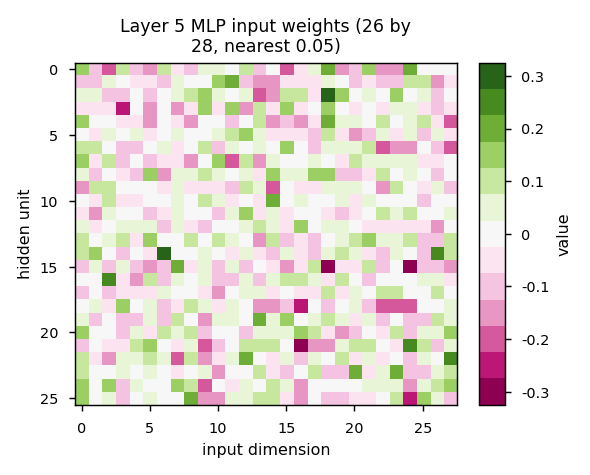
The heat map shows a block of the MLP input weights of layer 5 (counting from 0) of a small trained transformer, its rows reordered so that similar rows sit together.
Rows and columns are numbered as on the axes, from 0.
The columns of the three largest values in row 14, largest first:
6, 26, 1
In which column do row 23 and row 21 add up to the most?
20
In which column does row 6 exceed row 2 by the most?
13
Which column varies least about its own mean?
4
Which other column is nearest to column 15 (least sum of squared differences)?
19
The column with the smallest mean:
16
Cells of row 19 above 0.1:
2
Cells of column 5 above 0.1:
3
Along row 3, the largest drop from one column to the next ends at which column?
12
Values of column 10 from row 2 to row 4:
0.05 -0.05 0
